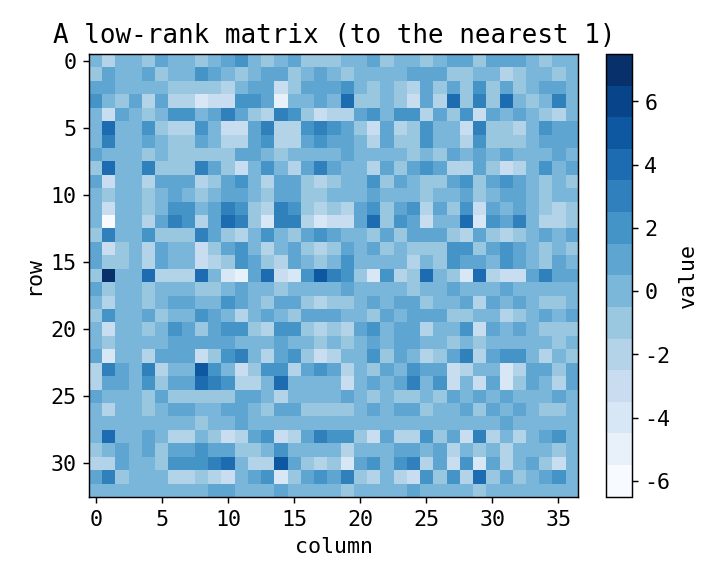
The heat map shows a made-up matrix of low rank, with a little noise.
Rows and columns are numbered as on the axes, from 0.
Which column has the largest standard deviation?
1
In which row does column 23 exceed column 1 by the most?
12
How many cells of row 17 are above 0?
5
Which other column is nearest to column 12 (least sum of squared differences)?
35
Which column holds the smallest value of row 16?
11
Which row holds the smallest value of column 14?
3
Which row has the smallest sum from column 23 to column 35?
23
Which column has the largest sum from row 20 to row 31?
14
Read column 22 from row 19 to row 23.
1 0 0 -1 1
